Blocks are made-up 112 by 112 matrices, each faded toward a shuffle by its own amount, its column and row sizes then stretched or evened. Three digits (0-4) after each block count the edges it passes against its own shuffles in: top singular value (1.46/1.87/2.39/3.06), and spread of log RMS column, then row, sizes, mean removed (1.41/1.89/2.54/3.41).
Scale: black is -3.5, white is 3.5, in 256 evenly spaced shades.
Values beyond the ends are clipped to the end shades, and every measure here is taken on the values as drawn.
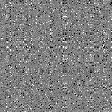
3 2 1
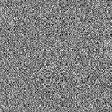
3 1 2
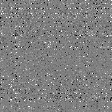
1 1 3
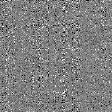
2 4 2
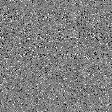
1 0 2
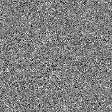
0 1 2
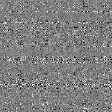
2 2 4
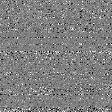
1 1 4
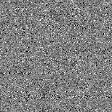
0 1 3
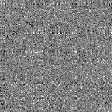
3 1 1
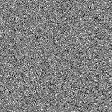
2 0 0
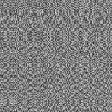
4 2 0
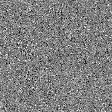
0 1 0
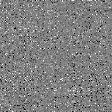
2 2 2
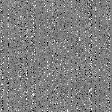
0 4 0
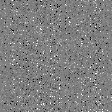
0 3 1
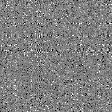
2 2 2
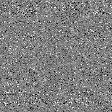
0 0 3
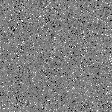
0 1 0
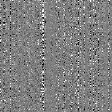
2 4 1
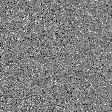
0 0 0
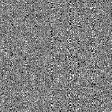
2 3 0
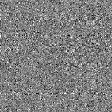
2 1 2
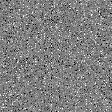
1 1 0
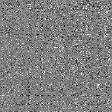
1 3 3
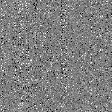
1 3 0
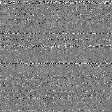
2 0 4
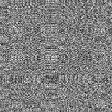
3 0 2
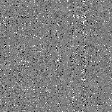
0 3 2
